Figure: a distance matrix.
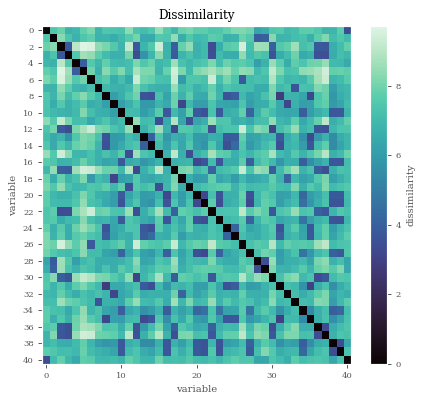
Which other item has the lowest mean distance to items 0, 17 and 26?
40
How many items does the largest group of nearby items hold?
9
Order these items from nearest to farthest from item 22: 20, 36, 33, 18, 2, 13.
2, 36, 13, 20, 18, 33
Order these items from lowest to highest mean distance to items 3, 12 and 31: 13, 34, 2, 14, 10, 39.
2, 13, 14, 34, 10, 39
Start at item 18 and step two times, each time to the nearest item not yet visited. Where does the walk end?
32
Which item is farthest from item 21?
5
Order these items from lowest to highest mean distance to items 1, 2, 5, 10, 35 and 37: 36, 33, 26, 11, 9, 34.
36, 34, 9, 33, 11, 26
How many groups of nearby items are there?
10
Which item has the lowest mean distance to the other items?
38
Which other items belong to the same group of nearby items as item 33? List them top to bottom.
7
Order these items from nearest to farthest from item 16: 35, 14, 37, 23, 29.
23, 35, 14, 37, 29
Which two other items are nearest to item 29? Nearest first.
28, 1
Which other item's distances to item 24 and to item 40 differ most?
0
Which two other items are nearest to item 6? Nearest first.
26, 18
